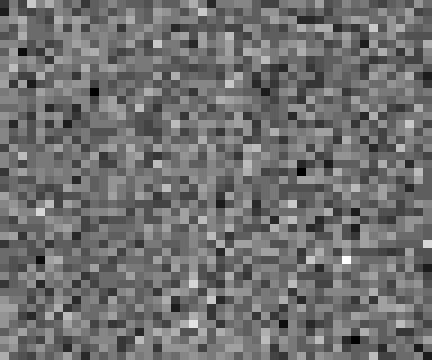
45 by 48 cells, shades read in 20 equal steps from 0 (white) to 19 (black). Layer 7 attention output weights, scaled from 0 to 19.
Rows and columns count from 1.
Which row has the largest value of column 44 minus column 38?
36
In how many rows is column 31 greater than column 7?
25
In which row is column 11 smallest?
7
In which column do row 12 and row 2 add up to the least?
23
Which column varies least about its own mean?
12
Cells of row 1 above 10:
26
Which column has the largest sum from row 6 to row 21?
4
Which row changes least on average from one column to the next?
8
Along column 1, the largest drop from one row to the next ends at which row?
3
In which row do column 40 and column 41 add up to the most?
43
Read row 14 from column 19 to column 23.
10 10 10 11 9
